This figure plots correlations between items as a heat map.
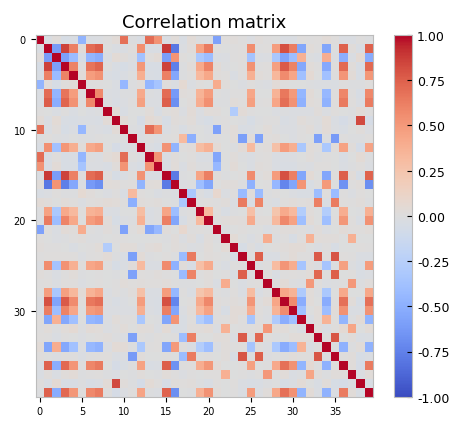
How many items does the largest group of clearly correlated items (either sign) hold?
19
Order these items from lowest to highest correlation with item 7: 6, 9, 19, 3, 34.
34, 9, 19, 6, 3
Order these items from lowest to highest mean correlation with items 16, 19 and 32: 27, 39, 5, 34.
39, 5, 34, 27
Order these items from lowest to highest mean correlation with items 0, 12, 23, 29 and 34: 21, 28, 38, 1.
21, 38, 28, 1
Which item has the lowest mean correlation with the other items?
16
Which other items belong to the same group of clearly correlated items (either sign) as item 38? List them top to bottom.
9
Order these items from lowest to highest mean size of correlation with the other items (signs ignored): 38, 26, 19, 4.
38, 26, 19, 4
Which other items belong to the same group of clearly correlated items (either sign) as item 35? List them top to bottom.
11, 17, 18, 24, 26, 33
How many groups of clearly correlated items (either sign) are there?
6
